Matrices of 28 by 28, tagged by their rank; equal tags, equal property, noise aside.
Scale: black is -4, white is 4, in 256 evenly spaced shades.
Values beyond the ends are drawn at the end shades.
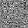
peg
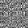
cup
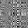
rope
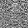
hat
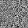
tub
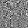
peg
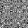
tub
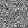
cup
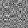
peg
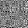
peg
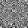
tub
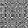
rope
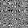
peg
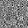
tub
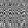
rope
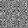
cup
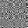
cup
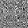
hat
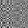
rope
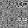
cup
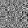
tub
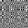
rope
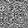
tub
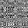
cup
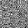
hat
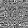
tub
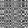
rope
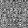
hat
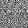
tub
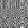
cup
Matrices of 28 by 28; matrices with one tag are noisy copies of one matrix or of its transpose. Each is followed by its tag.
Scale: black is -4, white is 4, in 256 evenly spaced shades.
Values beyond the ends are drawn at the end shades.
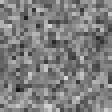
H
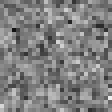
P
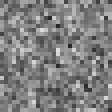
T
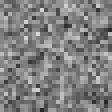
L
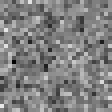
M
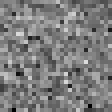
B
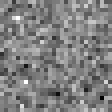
T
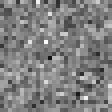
T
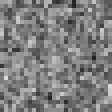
T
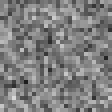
P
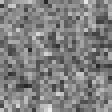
H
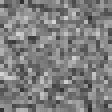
B
